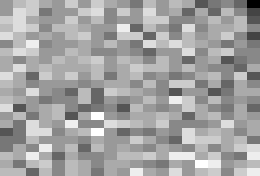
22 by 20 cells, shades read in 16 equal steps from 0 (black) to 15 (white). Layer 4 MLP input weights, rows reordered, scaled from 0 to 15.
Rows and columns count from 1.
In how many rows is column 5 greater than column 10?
3
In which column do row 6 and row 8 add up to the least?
18
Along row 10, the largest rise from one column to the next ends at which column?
4
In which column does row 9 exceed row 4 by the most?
11
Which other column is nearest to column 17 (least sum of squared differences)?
16
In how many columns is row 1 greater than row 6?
5
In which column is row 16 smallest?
2
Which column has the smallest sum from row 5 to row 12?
20
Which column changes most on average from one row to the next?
15
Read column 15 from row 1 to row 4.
10 6 8 13
